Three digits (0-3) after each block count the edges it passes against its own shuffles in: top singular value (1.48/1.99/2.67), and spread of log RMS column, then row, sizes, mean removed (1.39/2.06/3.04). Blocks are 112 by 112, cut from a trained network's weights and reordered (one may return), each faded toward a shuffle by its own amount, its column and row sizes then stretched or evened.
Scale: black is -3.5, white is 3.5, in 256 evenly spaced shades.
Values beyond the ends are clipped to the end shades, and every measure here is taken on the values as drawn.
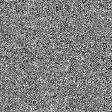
1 1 1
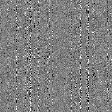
1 3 0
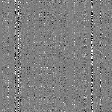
2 3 1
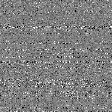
1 0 3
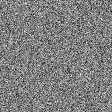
0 0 0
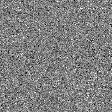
0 1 1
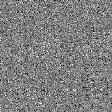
1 1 1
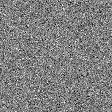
0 0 0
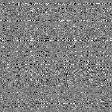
2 2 3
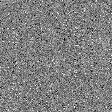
0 1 0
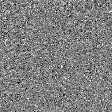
1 0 1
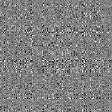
2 3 3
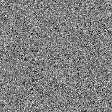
0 1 1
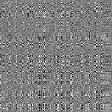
3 3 3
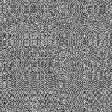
3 1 0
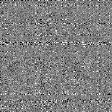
1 2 3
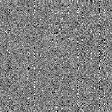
2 2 1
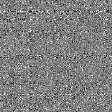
2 1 2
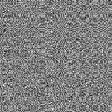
3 0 1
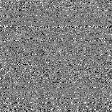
0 1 3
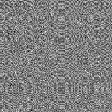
3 0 1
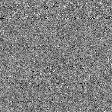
0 0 2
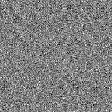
2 0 1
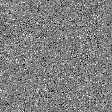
0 1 1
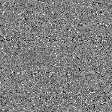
0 0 2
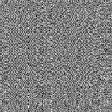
3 1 1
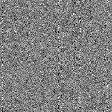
1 2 0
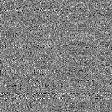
2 0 2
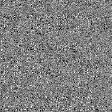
0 2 2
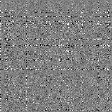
1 2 3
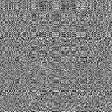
3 0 3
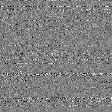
1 0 3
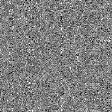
1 2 1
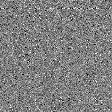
1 1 1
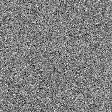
0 0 0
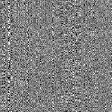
2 3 1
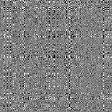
3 3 3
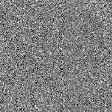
1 2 0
